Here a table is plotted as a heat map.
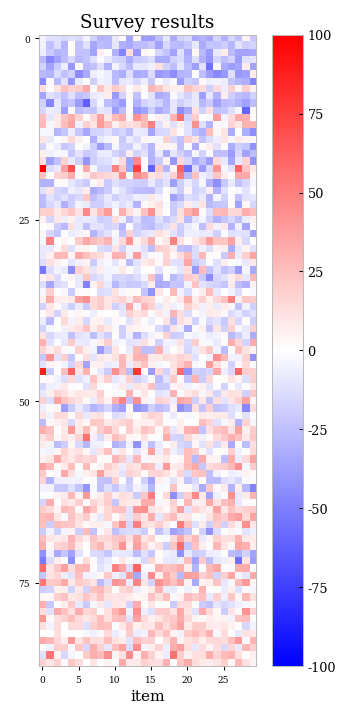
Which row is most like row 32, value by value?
72
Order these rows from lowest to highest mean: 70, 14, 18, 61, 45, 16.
16, 61, 14, 45, 18, 70
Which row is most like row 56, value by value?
26
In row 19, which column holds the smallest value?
20
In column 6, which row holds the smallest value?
9
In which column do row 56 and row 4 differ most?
23
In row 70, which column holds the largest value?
19
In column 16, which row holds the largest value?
75
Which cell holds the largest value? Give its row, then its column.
18, 0
